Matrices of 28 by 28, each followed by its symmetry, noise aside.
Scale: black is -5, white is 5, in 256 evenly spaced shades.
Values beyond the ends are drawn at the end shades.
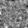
antisymmetric.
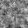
antisymmetric.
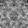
mirrored left to right.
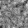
symmetric across the other diagonal.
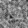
symmetric across the other diagonal.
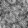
same after a half turn.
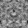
mirrored left to right.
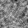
no symmetry.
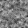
same after a half turn.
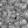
mirrored top to bottom.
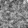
no symmetry.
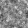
symmetric across the other diagonal.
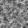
symmetric.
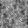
same after a half turn.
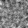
antisymmetric.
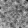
symmetric across the other diagonal.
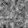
no symmetry.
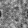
mirrored top to bottom.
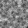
symmetric.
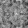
mirrored top to bottom.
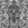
mirrored left to right.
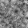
symmetric across the other diagonal.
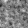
antisymmetric.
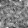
same after a half turn.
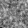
antisymmetric.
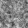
no symmetry.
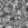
antisymmetric.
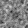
symmetric.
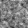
antisymmetric.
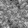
same after a half turn.
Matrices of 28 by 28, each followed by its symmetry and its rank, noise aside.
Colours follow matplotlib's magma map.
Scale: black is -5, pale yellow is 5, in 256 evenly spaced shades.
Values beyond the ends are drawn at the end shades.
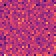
symmetric, rank five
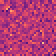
symmetric, rank five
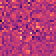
no symmetry, rank six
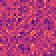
symmetric, rank six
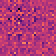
symmetric, rank four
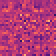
no symmetry, rank five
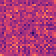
symmetric, rank five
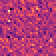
antisymmetric, rank six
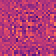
antisymmetric, rank four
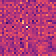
no symmetry, rank six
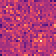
symmetric, rank five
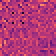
symmetric, rank five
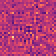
no symmetry, rank five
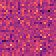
no symmetry, rank five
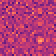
symmetric, rank five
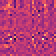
no symmetry, rank four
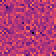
symmetric, rank six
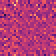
antisymmetric, rank six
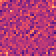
symmetric, rank five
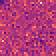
symmetric, rank six
